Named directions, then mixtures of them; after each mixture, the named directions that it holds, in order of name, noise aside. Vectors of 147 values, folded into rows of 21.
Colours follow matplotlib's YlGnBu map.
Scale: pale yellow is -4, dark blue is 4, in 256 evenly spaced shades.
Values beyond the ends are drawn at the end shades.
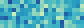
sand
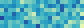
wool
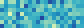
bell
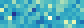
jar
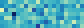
jar, sand, wool.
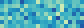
bell, jar, wool.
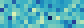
jar.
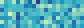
bell, sand.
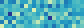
bell, jar.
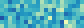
jar, sand.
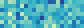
bell.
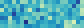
jar, sand, wool.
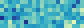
jar, sand, wool.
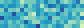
wool.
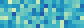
sand.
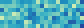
wool.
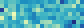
bell, jar, wool.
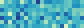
bell, sand, wool.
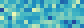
jar, wool.
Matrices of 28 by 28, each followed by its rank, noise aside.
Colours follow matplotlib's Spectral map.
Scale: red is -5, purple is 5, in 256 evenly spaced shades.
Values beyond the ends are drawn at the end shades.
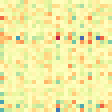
three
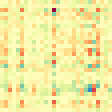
two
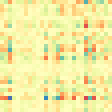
two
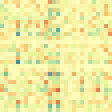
four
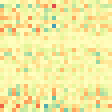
four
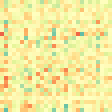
four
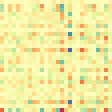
two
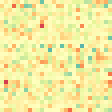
six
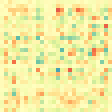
four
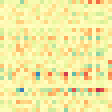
three
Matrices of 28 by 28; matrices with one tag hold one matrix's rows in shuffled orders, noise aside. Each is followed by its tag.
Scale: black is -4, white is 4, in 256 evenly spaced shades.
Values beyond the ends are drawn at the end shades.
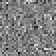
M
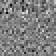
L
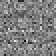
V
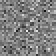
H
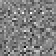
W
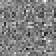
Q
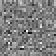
V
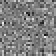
Q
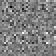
L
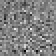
W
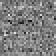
V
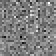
H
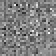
H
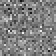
V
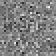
H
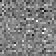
Q
